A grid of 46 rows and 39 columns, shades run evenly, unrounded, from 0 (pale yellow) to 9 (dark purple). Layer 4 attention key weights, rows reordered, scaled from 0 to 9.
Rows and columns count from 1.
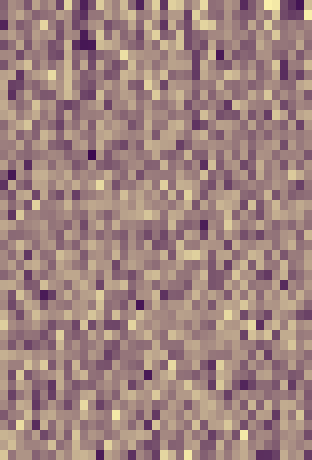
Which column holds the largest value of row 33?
33
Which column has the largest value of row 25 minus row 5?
21
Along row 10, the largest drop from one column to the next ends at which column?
13
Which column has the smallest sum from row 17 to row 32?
12
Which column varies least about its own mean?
30
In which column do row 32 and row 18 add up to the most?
2
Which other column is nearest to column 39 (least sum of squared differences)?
35
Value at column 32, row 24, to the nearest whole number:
5
